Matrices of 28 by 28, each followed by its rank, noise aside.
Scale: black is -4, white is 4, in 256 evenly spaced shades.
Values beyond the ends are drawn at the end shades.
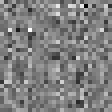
four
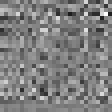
three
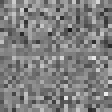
eight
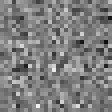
six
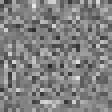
six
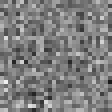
six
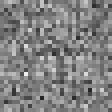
eight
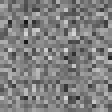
four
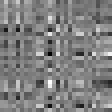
two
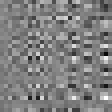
two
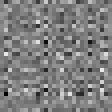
three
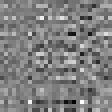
three
